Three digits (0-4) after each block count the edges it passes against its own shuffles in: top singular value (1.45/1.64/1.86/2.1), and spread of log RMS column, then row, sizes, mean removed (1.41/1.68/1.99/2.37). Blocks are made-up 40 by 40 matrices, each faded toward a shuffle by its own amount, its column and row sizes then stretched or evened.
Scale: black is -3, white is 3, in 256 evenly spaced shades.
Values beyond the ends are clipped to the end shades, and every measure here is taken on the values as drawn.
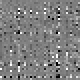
0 4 4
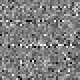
0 0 3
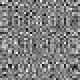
4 0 1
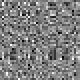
4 1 1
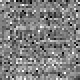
3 0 0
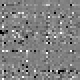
0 2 4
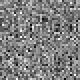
2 0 1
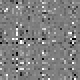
3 4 3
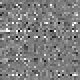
1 2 4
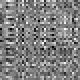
4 4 3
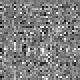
2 3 4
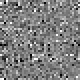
1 2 3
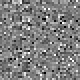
2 1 0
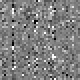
1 4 0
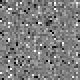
0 2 0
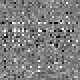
1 1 4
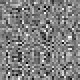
4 4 0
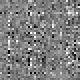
0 4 2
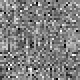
2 0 1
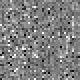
0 3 0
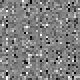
1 4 0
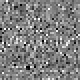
2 0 1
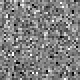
0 1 0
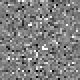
0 2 0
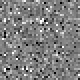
1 1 2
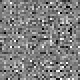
2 2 3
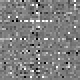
1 2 4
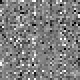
0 4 1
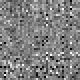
1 2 2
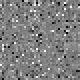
0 1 0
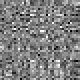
4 0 3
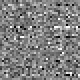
2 0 3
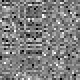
4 0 0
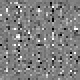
2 3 2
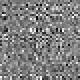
4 2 3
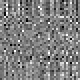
4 4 1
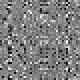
4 3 0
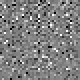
3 1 1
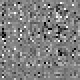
0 4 2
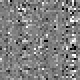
2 4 2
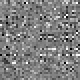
2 2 3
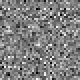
1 1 3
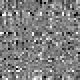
3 1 3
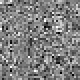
2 3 0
